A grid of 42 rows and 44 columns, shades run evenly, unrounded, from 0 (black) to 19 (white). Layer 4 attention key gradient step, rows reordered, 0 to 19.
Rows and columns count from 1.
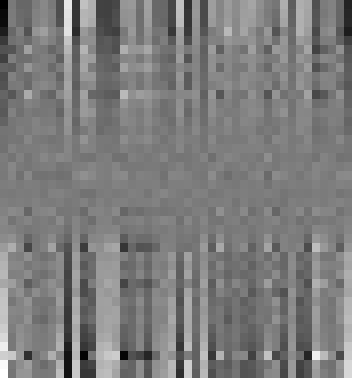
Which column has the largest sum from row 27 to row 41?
1
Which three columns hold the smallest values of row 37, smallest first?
9, 11, 23
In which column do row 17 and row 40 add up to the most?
40
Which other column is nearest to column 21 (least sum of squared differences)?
3
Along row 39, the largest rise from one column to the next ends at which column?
10
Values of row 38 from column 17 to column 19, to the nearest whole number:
8 10 7
